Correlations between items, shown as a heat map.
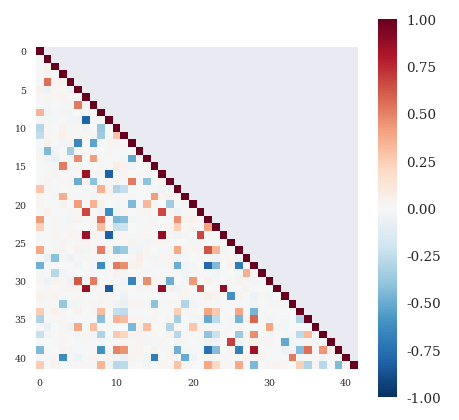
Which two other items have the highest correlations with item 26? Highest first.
22, 8
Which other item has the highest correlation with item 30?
5
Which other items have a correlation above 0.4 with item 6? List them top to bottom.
16, 21, 24, 31
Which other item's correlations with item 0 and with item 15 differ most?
40
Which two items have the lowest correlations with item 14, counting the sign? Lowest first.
12, 17
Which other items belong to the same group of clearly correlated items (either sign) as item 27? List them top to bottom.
2, 29
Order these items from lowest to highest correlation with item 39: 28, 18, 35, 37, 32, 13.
18, 32, 13, 37, 35, 28
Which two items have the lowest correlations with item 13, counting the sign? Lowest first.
1, 4
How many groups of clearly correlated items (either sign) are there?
7
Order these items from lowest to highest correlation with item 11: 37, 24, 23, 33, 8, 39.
8, 23, 33, 24, 37, 39
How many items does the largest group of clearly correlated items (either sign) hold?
14
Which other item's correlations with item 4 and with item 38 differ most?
25
